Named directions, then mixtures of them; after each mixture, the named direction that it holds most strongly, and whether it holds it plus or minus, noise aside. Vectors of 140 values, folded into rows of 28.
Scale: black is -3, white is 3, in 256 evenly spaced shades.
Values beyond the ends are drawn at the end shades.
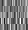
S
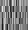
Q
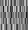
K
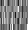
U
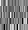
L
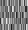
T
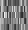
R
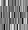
L, plus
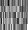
U, plus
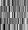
L, plus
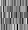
L, plus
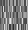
K, minus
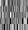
L, plus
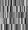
K, plus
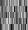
T, plus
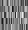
T, minus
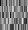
L, minus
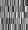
T, minus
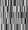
K, plus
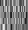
K, plus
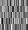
T, minus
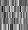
Q, minus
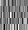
L, plus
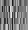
Q, minus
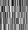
Q, minus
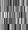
R, plus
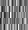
Q, minus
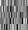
L, plus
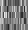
R, plus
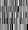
U, minus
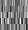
S, plus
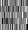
U, minus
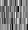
U, minus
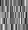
K, plus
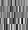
S, plus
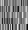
U, minus
